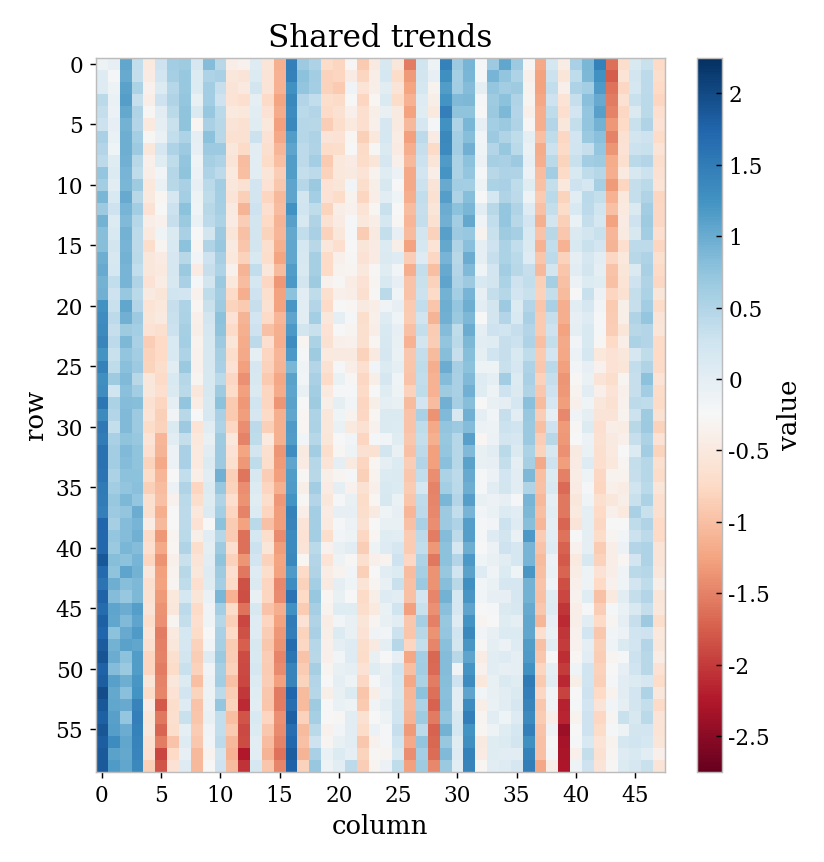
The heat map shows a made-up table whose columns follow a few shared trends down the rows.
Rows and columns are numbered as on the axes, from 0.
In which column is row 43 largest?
0
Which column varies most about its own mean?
42
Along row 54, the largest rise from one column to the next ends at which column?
16
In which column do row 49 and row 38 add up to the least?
39
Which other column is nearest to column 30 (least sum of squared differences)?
7
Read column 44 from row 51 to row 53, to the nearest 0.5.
0 0 0
